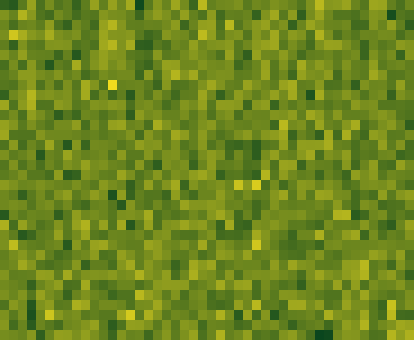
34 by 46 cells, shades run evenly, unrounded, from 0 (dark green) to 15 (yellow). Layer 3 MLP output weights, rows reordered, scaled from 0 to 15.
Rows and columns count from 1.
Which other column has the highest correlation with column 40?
18
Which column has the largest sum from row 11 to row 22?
32
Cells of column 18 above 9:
2
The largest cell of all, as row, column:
9, 13
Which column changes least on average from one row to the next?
42
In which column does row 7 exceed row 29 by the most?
34
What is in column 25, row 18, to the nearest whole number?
3
